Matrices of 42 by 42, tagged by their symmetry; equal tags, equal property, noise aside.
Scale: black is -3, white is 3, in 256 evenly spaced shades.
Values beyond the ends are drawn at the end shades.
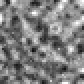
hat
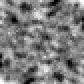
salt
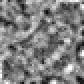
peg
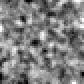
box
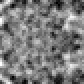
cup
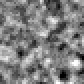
box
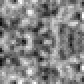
cup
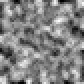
salt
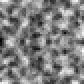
cup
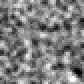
box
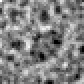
peg
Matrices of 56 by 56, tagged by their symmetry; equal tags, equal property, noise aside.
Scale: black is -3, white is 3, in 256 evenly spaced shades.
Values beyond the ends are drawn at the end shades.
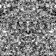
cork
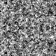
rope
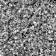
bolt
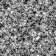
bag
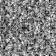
rope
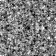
rope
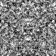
cork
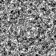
bag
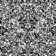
cork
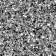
bolt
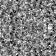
rope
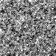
bag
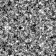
rope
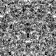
cork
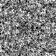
rope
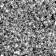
bolt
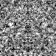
cork
